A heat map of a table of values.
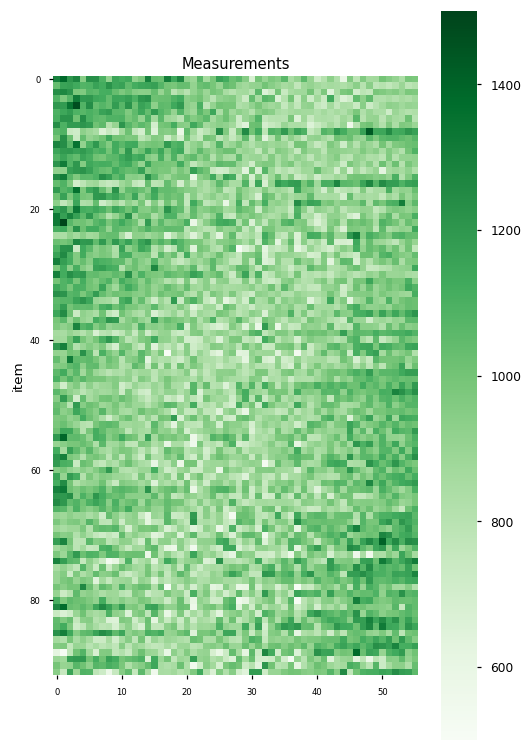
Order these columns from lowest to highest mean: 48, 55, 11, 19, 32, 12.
32, 19, 12, 11, 48, 55
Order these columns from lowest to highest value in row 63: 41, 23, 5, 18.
41, 23, 5, 18
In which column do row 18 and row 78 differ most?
17
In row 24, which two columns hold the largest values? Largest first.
46, 45
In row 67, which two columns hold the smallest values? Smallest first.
27, 14
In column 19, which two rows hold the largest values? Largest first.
0, 4
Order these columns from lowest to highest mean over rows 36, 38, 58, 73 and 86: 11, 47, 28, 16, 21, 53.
16, 28, 21, 11, 47, 53
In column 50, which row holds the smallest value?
14
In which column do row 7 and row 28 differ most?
45
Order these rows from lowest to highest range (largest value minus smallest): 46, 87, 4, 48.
46, 87, 48, 4
